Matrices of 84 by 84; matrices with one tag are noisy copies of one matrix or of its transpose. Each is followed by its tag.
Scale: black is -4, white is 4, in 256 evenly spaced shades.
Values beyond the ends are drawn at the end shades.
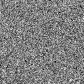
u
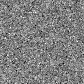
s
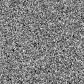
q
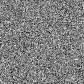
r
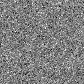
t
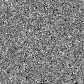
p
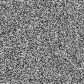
s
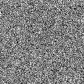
u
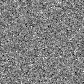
t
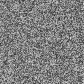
s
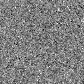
u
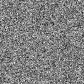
r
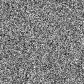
r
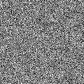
r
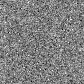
u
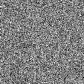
r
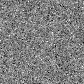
s
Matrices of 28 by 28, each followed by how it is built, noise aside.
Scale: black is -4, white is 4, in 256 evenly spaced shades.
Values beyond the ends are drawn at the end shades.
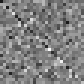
diagonal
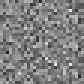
repeating rows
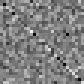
diagonal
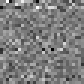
uneven rows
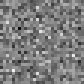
repeating rows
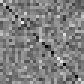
diagonal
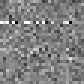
uneven rows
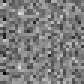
repeating rows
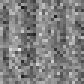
blocks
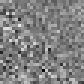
lower triangular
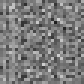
repeating rows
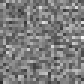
blocks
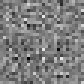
low rank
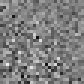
lower triangular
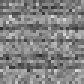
blocks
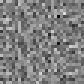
repeating rows
